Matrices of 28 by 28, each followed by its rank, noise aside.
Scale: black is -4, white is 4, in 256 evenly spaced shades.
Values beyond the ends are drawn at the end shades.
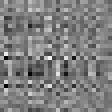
two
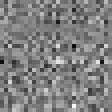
four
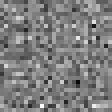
six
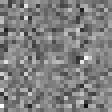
five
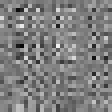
three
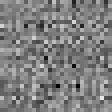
six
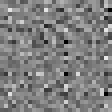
four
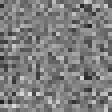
six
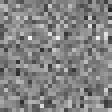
six
